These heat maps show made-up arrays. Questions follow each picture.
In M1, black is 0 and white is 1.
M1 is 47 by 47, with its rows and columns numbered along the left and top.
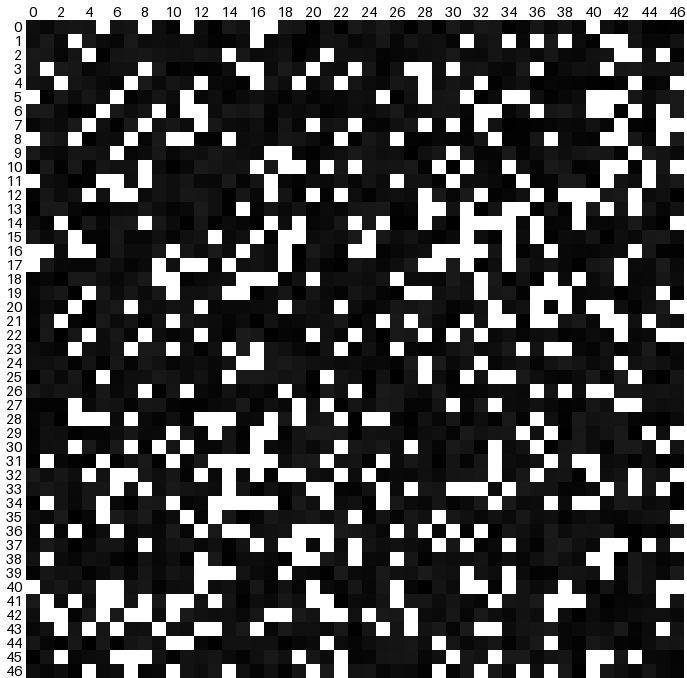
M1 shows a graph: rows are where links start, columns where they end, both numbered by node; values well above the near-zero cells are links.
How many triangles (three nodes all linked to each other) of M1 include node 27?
5
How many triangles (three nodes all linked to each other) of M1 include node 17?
7
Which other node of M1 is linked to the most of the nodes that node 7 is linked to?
node 22
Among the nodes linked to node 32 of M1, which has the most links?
node 16
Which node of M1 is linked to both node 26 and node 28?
node 36
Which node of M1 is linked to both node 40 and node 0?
node 5
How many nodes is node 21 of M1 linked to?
12
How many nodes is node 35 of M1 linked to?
6
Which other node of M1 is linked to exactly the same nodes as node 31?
node 34
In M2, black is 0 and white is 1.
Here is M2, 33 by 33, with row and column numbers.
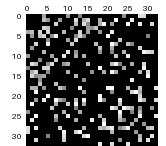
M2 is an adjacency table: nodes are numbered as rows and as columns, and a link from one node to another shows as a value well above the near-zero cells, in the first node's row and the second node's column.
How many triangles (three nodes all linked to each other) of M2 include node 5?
7
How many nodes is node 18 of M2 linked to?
11
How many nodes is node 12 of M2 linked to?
12
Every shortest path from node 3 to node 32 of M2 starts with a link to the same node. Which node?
node 4
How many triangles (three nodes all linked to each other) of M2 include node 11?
0
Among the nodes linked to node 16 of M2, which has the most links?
node 14
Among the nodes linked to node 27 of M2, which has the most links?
node 26
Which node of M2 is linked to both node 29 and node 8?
node 21
